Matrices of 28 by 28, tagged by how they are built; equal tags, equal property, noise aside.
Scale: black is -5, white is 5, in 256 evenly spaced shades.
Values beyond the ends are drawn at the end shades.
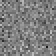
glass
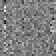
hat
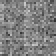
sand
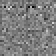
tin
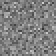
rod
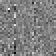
hat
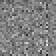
hat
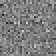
tin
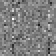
hat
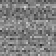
sand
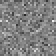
tin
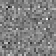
tin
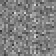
glass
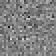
tin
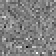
tin
